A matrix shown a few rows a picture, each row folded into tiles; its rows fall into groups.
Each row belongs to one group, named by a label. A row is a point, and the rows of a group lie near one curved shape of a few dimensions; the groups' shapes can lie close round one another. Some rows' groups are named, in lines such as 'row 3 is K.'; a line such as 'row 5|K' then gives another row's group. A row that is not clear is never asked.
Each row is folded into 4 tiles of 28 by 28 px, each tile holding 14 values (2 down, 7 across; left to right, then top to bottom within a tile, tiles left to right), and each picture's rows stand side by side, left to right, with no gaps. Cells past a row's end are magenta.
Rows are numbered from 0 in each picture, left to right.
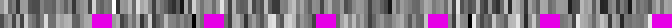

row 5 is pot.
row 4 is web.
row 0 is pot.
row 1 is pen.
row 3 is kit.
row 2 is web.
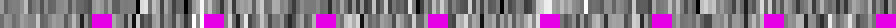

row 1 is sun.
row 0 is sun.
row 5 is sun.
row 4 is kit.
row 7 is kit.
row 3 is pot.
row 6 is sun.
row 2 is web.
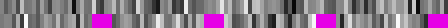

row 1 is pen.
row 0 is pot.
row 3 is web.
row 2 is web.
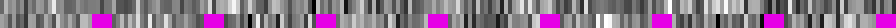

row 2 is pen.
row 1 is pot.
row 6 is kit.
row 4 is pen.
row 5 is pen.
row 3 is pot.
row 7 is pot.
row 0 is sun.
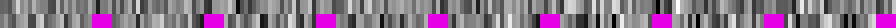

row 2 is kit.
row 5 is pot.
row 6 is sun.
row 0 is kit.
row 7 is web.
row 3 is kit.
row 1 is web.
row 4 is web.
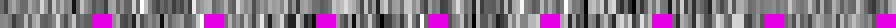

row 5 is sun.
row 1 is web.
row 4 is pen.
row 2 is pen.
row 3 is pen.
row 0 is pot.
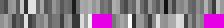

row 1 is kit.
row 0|sun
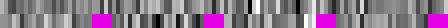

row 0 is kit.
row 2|sun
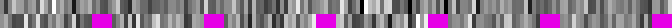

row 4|web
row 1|pot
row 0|pot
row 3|sun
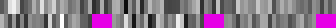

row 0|pot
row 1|kit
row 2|kit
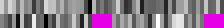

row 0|pen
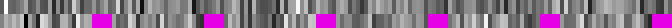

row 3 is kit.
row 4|pot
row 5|web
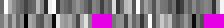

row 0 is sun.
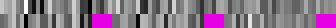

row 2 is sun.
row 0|sun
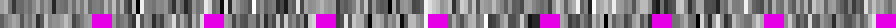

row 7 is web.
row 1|web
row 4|pen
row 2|pen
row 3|kit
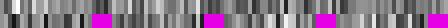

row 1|kit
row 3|pot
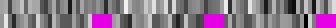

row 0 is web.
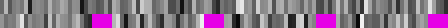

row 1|web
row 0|web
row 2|kit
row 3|web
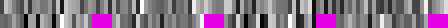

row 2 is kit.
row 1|web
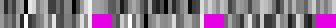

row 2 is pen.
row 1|kit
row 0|sun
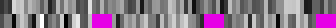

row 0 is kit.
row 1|web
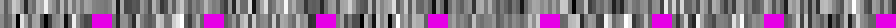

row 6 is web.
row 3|pot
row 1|web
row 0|pen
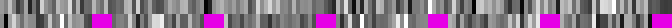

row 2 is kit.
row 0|web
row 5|kit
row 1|web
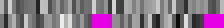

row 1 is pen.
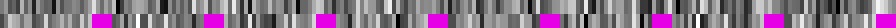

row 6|sun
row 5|sun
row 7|kit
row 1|sun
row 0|kit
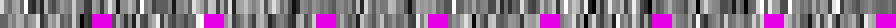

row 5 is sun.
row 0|sun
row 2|web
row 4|pot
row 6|sun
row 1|web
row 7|sun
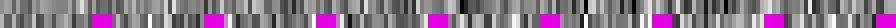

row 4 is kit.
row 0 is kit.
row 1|pot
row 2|web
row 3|web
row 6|kit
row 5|sun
